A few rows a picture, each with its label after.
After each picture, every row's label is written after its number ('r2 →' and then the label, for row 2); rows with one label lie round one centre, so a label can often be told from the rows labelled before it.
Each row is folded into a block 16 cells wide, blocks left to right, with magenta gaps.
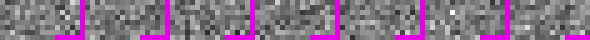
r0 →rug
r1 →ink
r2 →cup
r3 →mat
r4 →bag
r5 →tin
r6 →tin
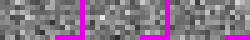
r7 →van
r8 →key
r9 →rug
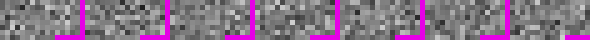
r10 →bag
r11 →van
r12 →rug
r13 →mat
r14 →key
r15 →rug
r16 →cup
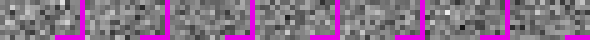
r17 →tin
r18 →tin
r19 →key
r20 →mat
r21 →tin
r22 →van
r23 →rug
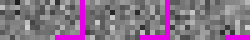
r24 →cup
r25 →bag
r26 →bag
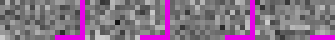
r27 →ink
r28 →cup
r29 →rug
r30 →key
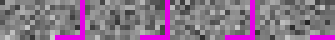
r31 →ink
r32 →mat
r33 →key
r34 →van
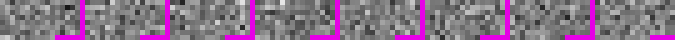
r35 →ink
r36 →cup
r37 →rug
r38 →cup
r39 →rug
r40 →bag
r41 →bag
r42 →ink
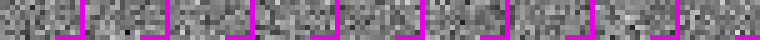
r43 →ink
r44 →van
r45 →cup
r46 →rug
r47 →rug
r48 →ink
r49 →tin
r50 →van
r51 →bag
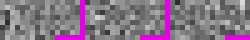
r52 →bag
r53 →cup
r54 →rug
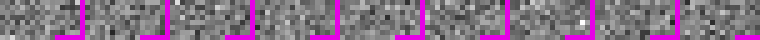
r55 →ink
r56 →tin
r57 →ink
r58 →bag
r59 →mat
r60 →mat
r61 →mat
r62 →tin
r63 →tin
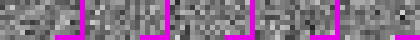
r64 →tin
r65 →bag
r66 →bag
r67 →van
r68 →rug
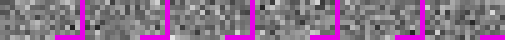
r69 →rug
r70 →rug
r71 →ink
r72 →mat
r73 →van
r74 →cup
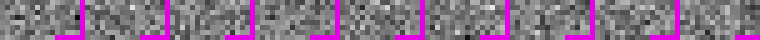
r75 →ink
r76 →mat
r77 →bag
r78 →van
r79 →bag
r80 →bag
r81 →mat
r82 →mat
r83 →ink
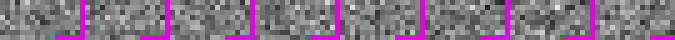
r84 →cup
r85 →key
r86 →cup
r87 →rug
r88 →cup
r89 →mat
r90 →mat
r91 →tin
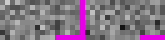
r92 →van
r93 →van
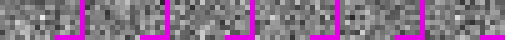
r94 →van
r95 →tin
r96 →bag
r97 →cup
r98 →van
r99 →van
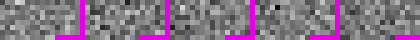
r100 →van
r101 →key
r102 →bag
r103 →rug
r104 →key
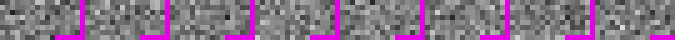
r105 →key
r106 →rug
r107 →tin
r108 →tin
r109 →van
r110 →bag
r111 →ink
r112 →key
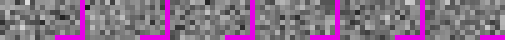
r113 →cup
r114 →tin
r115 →rug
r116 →mat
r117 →rug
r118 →rug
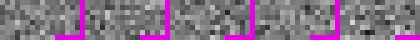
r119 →tin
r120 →bag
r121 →key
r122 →rug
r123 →ink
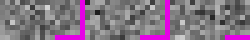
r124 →ink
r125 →key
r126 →ink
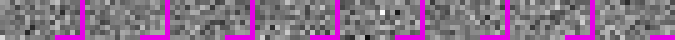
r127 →ink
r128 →rug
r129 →van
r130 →bag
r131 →key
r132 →rug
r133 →mat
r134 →van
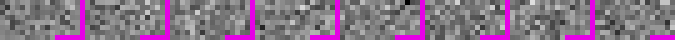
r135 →rug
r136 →rug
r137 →tin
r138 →mat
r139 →mat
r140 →bag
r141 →mat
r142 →rug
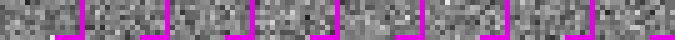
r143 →tin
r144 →bag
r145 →key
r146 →tin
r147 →key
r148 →mat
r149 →tin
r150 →key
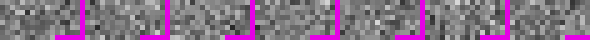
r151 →mat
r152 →rug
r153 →ink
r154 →rug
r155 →van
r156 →bag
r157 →mat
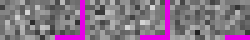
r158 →tin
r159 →key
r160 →ink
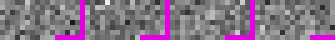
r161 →cup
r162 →mat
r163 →key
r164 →ink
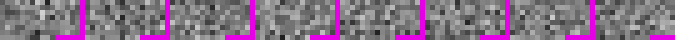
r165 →key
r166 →cup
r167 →van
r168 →tin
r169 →cup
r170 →key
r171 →van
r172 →key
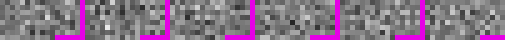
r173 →rug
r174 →cup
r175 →ink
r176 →ink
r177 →key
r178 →bag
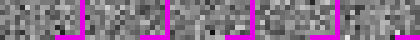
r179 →bag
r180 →ink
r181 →van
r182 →rug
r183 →bag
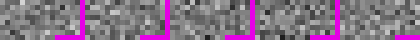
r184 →mat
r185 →tin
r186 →mat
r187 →key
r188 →key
